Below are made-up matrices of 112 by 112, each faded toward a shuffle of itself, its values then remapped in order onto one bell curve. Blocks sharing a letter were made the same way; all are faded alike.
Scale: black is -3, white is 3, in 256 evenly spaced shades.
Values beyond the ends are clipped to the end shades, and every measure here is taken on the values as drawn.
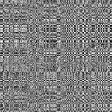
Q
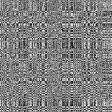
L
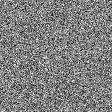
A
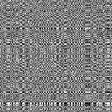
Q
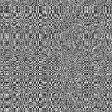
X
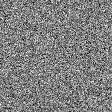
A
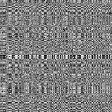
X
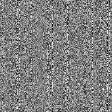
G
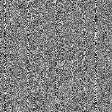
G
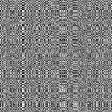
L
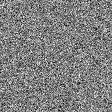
A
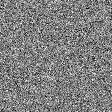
A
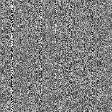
G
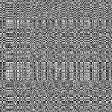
L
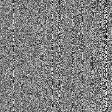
G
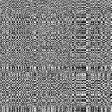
L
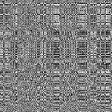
X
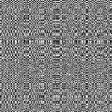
L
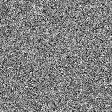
A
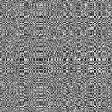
X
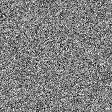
A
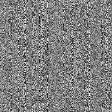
G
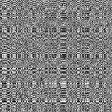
Q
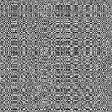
Q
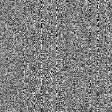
G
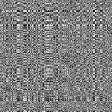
X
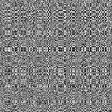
X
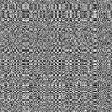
X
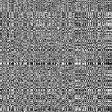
X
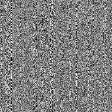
G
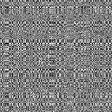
Q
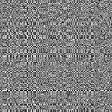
X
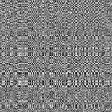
Q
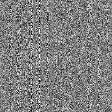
G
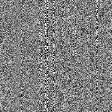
G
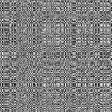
L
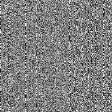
G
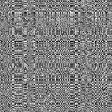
X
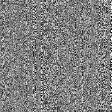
G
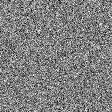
A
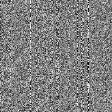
G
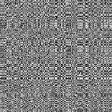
X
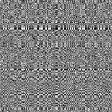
X
